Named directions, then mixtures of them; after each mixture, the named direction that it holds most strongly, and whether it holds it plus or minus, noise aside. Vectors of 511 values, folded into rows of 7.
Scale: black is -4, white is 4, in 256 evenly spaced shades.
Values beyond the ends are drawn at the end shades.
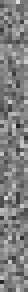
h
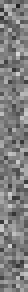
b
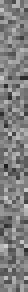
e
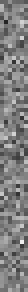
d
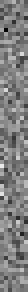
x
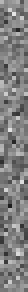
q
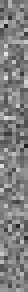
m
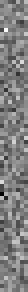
x, minus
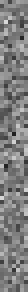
d, minus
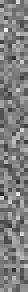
x, minus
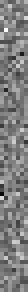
x, minus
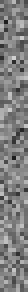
d, plus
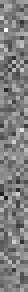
d, minus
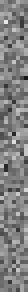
d, minus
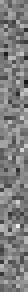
m, minus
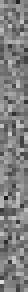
h, minus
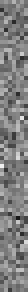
x, plus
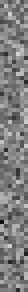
b, plus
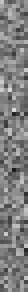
e, plus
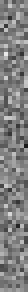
m, plus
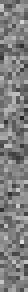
d, plus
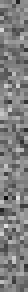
h, minus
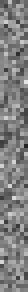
m, plus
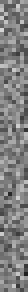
b, minus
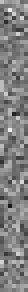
q, plus
